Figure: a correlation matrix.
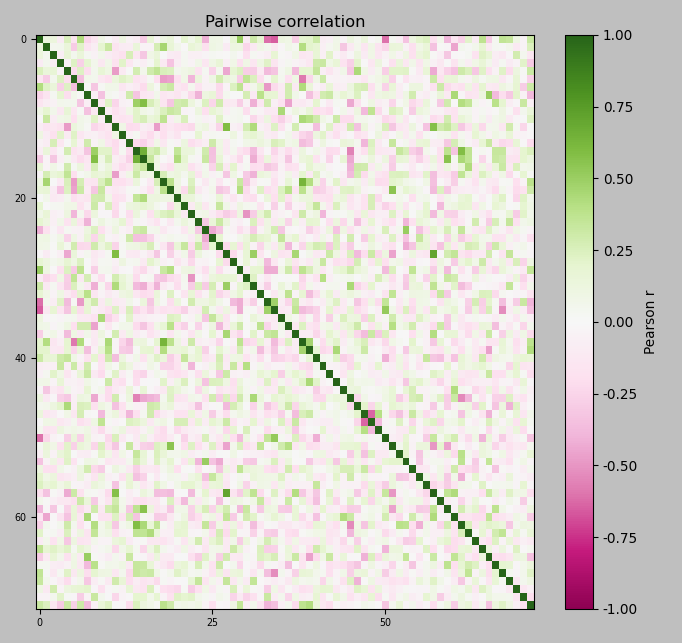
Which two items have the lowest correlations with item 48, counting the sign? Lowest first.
47, 49
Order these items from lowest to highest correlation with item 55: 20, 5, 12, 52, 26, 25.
52, 12, 5, 20, 26, 25
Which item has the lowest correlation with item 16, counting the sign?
45
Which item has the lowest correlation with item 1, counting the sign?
60
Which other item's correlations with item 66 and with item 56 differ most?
59
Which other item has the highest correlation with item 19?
51
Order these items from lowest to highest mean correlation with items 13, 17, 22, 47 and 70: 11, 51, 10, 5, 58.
11, 5, 58, 10, 51
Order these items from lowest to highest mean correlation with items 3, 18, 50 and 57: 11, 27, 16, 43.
16, 43, 11, 27
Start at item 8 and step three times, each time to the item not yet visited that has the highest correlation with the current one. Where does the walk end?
61
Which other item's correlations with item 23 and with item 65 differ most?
7
